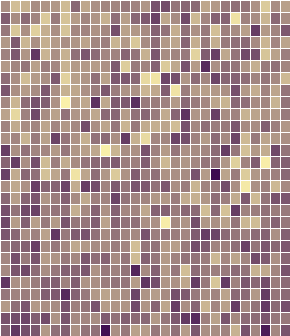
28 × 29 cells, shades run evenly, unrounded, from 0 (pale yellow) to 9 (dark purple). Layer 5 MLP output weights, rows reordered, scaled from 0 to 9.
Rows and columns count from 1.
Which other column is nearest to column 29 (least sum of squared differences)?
3
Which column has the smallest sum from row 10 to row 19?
25
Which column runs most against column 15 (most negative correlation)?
24
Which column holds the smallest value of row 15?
8
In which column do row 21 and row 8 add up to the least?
18
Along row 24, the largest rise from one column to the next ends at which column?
23
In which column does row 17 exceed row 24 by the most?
22
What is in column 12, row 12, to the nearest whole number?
4
